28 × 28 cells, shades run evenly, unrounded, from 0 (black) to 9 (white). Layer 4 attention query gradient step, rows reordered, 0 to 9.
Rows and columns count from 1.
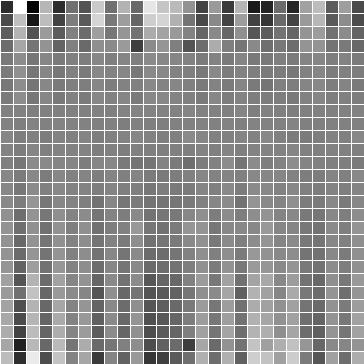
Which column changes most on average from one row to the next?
15
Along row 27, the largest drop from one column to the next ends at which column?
2
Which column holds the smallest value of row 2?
3
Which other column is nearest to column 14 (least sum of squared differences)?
25
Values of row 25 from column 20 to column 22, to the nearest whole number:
6 6 5
